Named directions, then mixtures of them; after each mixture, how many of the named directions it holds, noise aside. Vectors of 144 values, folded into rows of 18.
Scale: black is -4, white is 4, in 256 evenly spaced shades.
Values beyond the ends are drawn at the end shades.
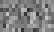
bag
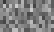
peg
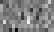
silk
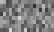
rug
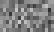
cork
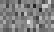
four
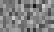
four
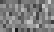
four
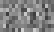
one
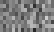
four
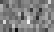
one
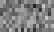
four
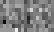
three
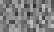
two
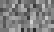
three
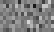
four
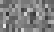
one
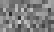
one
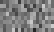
four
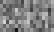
three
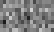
four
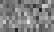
three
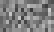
one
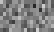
two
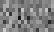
four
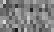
three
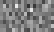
two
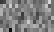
three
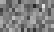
three
